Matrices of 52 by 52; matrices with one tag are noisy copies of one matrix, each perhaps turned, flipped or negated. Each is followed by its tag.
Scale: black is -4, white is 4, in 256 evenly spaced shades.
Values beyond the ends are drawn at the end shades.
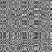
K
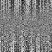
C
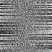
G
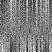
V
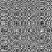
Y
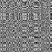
K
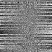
G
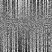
G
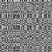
K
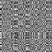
K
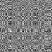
Y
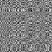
Y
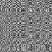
Y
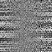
C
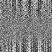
C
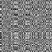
K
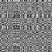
K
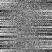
V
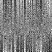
V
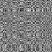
Y
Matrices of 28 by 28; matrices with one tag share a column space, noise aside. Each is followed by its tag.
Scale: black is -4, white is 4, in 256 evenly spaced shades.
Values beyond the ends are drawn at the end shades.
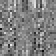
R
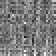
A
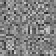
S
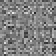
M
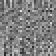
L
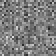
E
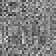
E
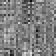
A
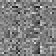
M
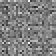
M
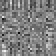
R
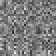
S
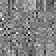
R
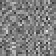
S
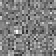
S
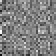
S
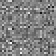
M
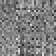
L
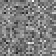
M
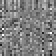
R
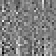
L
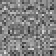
S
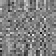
R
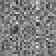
S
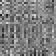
A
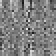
R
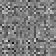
M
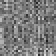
A
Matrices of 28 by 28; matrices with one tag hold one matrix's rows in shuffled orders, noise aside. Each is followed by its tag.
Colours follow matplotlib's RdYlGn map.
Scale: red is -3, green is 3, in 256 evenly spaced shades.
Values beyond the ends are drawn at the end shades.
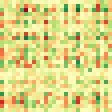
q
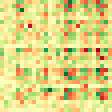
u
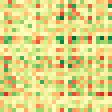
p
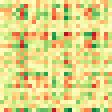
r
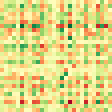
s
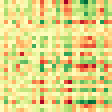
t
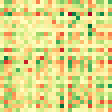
p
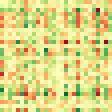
q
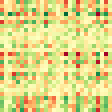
q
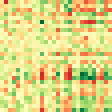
t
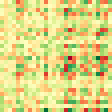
u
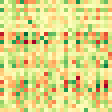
q
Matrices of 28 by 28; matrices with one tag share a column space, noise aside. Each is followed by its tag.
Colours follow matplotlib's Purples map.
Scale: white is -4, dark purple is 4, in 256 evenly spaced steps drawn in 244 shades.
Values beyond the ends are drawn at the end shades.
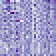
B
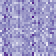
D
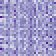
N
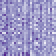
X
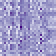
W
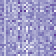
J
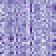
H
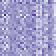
N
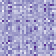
J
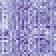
W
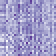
H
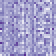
D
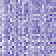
H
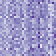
N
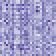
J
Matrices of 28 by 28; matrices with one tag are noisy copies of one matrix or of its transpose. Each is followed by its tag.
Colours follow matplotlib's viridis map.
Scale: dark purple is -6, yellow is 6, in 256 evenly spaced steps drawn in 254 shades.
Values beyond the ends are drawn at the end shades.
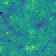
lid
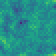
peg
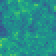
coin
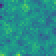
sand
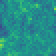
coin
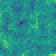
peg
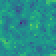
peg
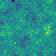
lid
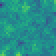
sand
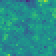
coin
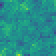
sand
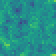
peg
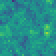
lid
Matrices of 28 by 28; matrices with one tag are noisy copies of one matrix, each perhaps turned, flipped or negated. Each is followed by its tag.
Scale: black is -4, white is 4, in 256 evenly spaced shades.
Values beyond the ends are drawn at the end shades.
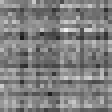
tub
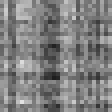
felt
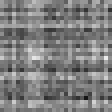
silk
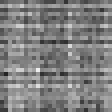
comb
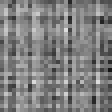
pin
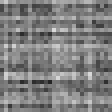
tub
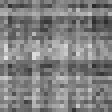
felt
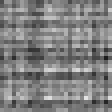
silk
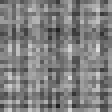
silk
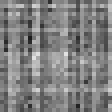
tub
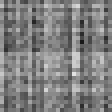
tub
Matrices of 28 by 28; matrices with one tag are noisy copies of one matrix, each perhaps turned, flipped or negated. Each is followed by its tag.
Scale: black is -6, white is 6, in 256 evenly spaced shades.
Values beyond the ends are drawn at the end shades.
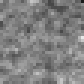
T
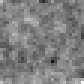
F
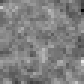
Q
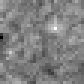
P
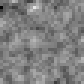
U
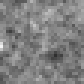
P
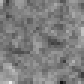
Q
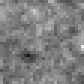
P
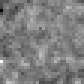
Q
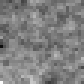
T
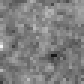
P
